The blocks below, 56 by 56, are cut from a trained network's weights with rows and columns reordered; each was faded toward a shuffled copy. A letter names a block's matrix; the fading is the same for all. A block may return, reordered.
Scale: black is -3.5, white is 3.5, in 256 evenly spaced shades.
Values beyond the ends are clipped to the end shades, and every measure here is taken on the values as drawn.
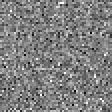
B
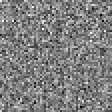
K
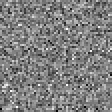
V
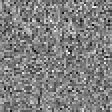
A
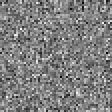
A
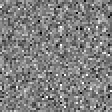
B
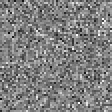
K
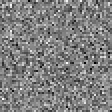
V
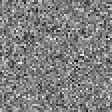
A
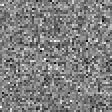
V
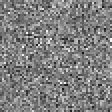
A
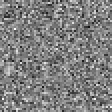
A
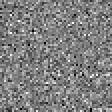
B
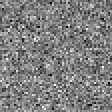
V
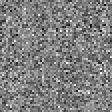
A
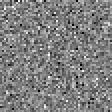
B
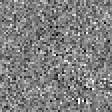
B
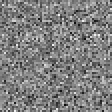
A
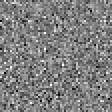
B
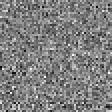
A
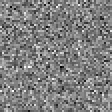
V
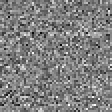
A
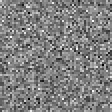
K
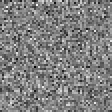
A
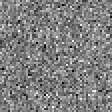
B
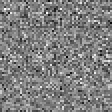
V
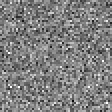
V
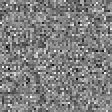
V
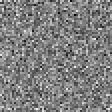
A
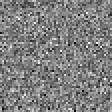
V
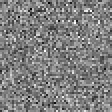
V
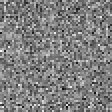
A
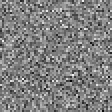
A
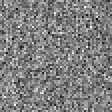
K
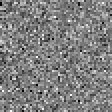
B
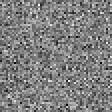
A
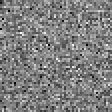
V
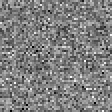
V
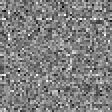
V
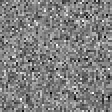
B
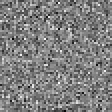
A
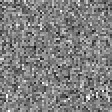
K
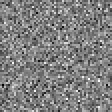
K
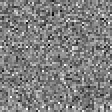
V
